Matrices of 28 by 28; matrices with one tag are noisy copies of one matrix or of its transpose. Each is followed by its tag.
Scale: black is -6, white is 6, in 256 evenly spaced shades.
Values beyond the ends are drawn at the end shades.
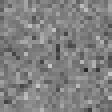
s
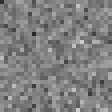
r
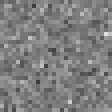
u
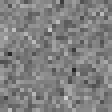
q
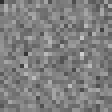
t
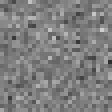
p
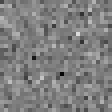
t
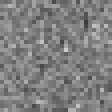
s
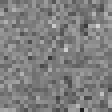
s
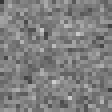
t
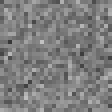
s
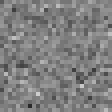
u
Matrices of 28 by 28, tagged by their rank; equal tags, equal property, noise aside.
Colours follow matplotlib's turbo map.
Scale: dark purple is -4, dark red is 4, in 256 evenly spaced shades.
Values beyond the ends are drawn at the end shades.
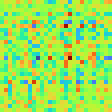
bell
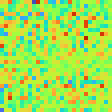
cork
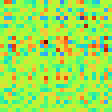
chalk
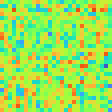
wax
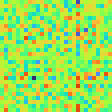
cork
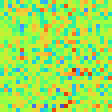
cork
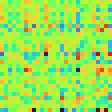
bell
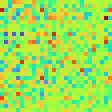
wax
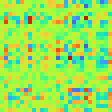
chalk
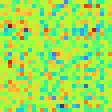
cork
